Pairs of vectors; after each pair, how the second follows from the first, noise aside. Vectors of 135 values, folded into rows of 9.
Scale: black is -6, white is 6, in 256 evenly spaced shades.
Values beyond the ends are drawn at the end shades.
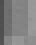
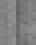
wrapped around, shrunk.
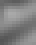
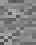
sign-scrambled.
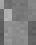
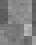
reversed.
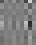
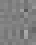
wrapped around, negated, shrunk.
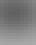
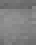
wrapped around, negated, shrunk.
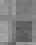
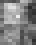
reversed, negated, scaled up.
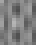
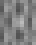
reversed.
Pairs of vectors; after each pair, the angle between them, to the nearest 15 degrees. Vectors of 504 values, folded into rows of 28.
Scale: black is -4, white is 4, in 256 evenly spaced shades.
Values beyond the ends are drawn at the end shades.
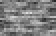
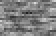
165 degrees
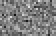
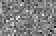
105 degrees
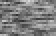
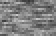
165 degrees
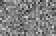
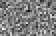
60 degrees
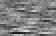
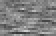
15 degrees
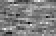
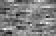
30 degrees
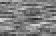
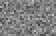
105 degrees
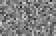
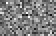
120 degrees
